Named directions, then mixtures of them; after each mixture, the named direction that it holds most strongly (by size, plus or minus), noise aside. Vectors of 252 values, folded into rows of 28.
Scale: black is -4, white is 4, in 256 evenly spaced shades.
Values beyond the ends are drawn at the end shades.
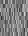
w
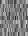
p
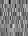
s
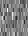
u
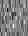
u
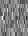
u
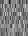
s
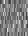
p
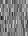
w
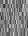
w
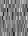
u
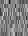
s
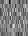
s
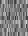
p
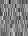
s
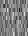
w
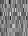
s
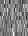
s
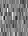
u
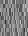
w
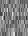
u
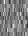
s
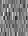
u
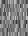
p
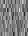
w
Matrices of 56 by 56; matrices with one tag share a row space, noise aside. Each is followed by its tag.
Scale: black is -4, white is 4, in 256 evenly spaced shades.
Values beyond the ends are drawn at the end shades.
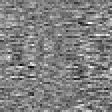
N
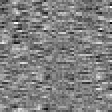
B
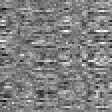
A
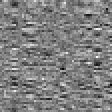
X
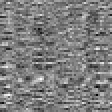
A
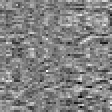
N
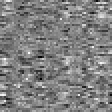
A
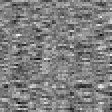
B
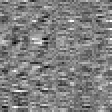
B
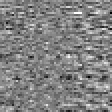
N
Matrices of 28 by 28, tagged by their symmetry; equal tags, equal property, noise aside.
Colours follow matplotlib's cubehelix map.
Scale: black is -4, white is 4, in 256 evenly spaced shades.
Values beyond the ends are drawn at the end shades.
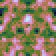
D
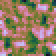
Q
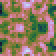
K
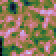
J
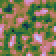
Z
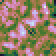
Z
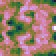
K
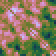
Z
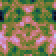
D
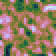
Q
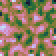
Q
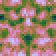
D
